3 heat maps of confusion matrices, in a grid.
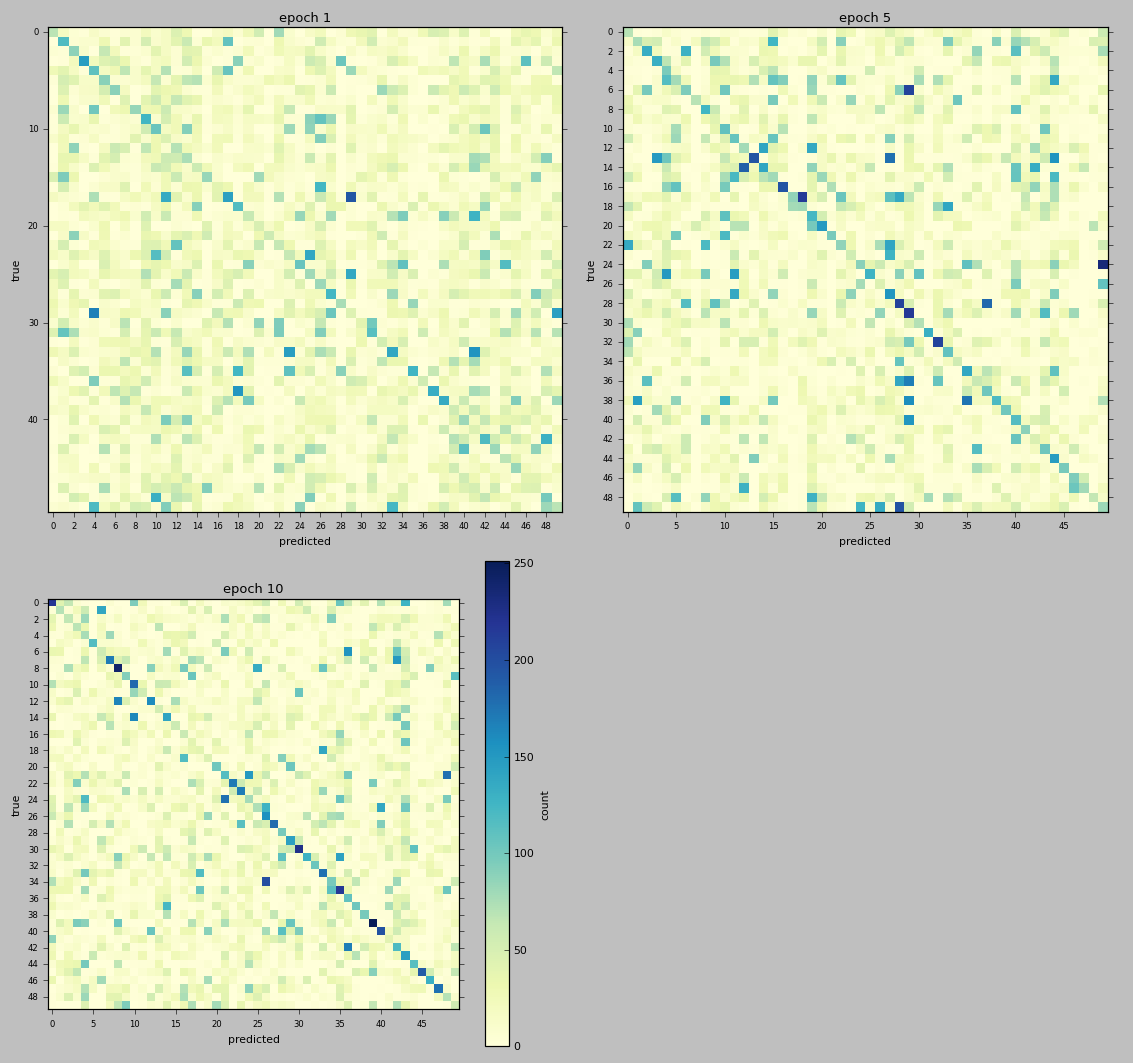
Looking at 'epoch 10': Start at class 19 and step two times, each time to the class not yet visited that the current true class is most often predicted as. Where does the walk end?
35
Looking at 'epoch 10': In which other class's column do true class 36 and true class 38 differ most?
27
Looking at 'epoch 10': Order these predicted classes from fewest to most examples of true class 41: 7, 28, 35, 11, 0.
7, 35, 11, 28, 0
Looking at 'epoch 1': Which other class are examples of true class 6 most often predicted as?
32
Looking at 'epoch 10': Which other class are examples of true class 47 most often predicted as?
24
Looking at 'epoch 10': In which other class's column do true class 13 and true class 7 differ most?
42
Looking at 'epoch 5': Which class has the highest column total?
29
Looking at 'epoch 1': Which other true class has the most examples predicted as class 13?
35
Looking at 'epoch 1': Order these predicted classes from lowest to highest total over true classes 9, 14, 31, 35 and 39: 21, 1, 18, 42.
21, 42, 18, 1
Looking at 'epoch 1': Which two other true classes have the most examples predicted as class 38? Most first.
19, 24
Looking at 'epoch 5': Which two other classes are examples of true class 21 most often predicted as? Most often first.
10, 5
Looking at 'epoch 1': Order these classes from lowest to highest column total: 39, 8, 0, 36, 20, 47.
36, 0, 8, 20, 47, 39
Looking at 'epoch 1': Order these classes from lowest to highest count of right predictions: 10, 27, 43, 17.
43, 10, 27, 17
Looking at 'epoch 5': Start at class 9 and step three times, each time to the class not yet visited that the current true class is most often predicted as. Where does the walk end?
43
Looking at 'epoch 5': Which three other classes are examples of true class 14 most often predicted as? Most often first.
12, 42, 40
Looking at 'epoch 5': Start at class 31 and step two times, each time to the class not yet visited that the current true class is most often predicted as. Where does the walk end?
15
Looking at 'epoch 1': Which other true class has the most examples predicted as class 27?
29
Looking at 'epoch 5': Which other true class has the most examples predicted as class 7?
20
